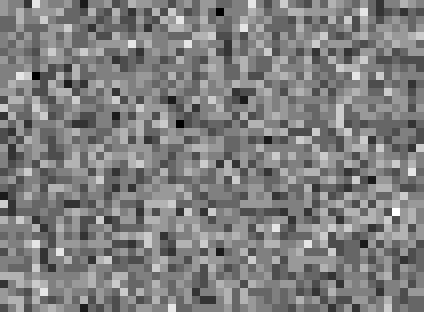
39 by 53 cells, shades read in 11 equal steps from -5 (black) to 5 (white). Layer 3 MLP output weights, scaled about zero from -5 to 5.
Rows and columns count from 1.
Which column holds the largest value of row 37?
6
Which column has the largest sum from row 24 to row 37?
20
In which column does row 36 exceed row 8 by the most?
15
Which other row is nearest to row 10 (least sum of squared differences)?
9
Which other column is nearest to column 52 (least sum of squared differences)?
47
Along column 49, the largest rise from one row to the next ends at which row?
28
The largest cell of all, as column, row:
50, 27
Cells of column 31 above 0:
19
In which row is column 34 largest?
7
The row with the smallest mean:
16
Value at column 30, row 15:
-2
